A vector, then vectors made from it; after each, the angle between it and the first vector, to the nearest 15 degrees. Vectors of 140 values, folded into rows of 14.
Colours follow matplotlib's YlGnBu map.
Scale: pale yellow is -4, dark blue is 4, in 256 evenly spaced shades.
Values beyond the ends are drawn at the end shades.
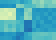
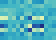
75 degrees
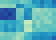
165 degrees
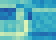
135 degrees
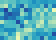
135 degrees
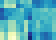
120 degrees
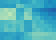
45 degrees
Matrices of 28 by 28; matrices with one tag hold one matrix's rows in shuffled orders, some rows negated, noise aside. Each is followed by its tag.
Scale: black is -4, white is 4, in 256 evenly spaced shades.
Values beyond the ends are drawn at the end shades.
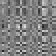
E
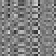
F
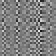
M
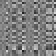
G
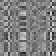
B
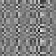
M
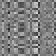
F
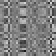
B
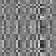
M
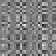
E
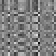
F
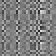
M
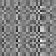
M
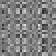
E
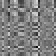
F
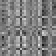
E
